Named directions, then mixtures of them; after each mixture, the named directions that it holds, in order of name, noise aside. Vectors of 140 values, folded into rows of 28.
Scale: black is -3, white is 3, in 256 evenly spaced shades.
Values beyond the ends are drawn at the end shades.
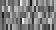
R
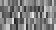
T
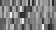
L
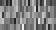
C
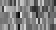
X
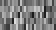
T.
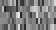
X.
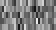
C, X.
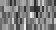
T, X.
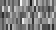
R.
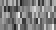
R, X.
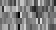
X.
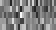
L, X.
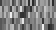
L.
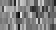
X.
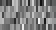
C.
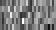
L, R.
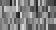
C, X.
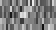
L.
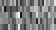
X.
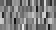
C, T.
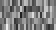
L, T.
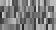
C.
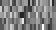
L.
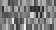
T, X.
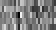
X.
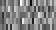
R.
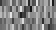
L.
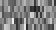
T, X.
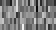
C, X.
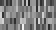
C.
